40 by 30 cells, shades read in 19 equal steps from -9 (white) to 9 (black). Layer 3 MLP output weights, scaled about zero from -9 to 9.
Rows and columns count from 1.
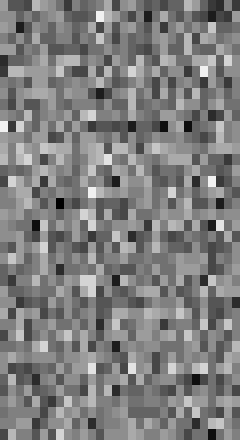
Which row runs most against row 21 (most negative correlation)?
17
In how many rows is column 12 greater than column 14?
13
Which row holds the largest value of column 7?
37
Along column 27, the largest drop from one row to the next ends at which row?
3
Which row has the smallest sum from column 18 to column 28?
34
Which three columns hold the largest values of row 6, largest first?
1, 14, 20
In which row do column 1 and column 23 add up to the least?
12
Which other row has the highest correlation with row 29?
19
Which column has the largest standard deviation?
27
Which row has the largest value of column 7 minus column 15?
22
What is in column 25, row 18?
2
